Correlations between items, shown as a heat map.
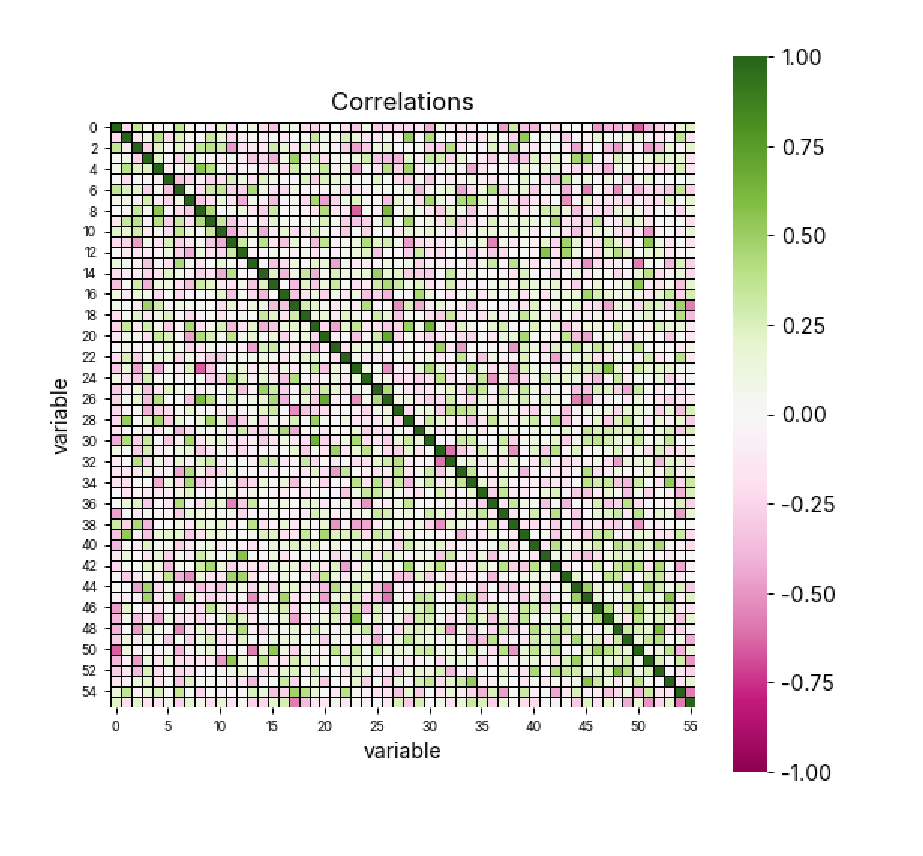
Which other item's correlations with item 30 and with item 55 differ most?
19
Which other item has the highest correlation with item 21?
31
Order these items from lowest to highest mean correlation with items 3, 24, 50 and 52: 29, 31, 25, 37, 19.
25, 29, 19, 37, 31
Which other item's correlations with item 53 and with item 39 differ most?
45
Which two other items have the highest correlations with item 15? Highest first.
50, 26
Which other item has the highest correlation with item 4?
8
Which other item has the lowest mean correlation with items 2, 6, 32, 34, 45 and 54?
48
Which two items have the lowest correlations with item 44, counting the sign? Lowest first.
26, 2
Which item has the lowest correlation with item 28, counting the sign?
11
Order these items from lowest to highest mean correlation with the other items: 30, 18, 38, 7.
38, 7, 18, 30
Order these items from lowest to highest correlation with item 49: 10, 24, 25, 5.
25, 5, 10, 24
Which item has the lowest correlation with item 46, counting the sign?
0
